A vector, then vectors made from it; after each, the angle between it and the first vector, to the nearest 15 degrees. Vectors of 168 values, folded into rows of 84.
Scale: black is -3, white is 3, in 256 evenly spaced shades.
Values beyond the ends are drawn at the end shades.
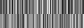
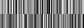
165 degrees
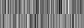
120 degrees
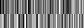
75 degrees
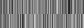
45 degrees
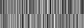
45 degrees
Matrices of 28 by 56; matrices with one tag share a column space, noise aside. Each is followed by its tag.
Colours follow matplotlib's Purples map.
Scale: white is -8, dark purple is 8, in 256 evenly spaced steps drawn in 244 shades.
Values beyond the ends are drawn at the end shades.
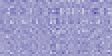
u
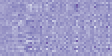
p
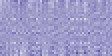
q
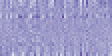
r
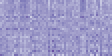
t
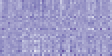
t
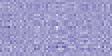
p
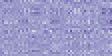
u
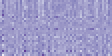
t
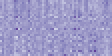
t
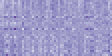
t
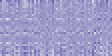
q
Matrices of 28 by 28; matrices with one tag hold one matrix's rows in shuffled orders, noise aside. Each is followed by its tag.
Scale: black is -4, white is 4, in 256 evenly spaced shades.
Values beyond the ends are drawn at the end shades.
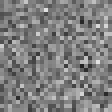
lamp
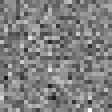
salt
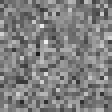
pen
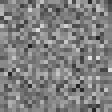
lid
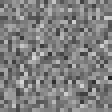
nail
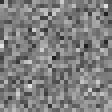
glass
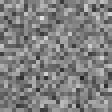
pen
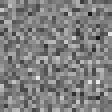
lid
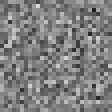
lid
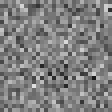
nail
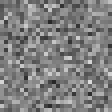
salt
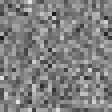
glass
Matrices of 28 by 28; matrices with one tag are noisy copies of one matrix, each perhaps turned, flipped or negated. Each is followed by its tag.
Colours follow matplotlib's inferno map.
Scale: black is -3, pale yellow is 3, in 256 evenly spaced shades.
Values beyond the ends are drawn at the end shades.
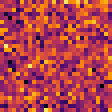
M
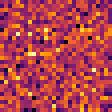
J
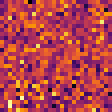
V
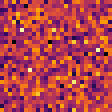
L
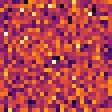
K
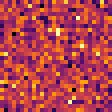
J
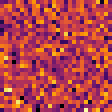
K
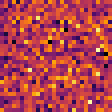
L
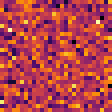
K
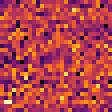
V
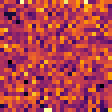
M
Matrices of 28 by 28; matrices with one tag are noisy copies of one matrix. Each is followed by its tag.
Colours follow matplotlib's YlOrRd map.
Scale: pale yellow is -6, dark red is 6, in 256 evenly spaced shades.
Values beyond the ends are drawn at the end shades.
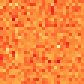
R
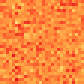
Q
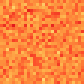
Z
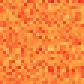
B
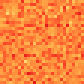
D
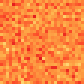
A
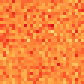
Z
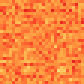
Q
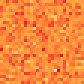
D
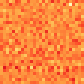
B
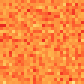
Z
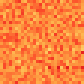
B
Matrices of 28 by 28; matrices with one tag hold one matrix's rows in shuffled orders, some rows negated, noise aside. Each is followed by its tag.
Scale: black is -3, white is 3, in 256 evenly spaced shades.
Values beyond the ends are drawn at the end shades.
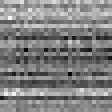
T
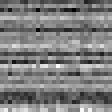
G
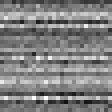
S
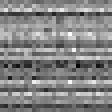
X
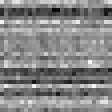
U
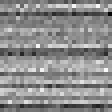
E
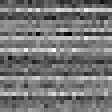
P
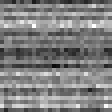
U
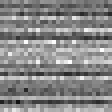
P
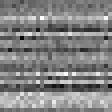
E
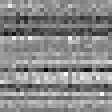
T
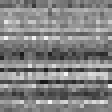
S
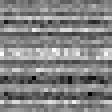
U
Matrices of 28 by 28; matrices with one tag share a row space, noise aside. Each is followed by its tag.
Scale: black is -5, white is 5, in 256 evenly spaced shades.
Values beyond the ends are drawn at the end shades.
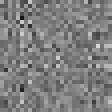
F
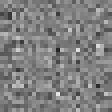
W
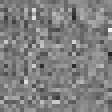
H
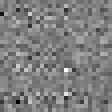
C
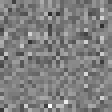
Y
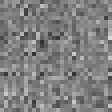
H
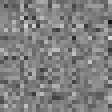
H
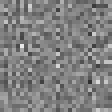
F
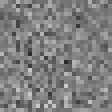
C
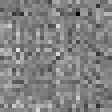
W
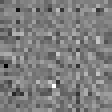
W
